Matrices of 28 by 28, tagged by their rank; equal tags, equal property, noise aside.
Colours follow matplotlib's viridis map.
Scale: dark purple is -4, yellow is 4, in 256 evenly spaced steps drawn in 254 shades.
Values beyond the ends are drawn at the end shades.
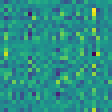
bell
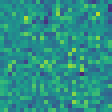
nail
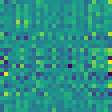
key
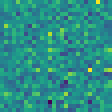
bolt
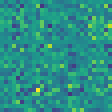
bolt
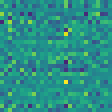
bell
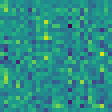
bolt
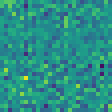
nail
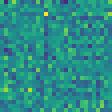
bolt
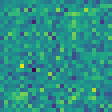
nail
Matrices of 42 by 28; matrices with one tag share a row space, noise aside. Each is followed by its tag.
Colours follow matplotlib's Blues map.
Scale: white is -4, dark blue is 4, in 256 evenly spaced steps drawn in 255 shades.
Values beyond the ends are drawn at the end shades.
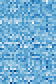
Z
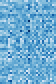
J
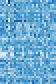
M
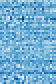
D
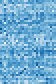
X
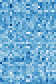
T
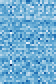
T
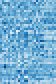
X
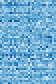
Z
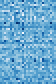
D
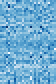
M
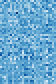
Z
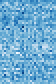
D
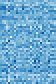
M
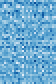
D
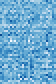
Z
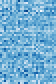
X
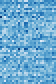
X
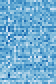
M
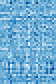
J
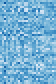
X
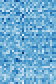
D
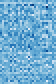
Z
